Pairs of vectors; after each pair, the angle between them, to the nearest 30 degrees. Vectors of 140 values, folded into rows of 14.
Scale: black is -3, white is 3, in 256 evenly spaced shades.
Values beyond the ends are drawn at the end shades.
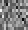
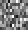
90 degrees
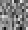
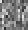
90 degrees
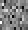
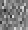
150 degrees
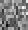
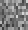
30 degrees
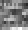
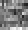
30 degrees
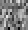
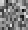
90 degrees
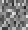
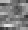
90 degrees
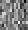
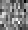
30 degrees
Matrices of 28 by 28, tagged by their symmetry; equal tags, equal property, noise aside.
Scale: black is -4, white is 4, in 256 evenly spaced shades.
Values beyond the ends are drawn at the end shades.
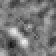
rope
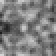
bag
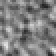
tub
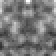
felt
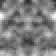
felt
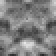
felt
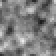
tub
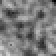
rope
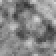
rope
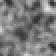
rope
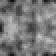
bag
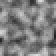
tub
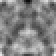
felt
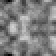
bag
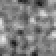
tub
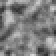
tub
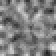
tub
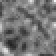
rope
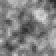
rope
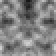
felt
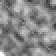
rope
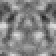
felt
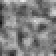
tub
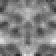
felt
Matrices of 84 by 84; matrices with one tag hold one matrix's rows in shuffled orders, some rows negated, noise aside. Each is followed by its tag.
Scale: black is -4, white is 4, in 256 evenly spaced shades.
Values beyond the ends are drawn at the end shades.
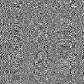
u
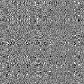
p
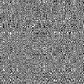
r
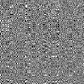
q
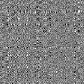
p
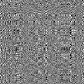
u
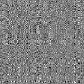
p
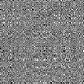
r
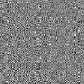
p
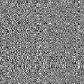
p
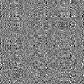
u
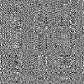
u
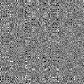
q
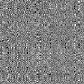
p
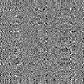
u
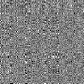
q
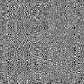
p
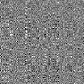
q
